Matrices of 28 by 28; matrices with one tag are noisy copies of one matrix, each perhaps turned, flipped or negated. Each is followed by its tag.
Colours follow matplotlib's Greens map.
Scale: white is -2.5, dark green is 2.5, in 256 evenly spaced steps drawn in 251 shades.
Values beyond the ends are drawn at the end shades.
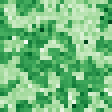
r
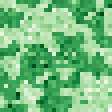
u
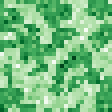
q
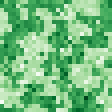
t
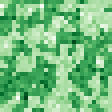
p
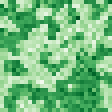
r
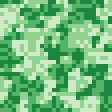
t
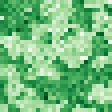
u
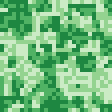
p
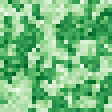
p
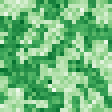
q
